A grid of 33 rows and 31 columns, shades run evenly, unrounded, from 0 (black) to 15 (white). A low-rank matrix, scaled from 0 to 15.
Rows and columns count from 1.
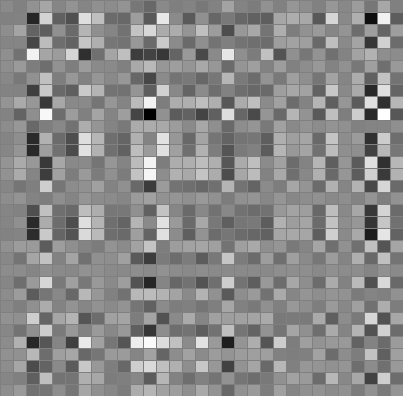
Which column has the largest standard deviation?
12
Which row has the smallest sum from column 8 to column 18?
10
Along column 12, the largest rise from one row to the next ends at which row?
29
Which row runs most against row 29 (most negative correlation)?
5
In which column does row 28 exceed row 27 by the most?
30
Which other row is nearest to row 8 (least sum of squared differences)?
4
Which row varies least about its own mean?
23
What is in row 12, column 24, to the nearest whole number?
10
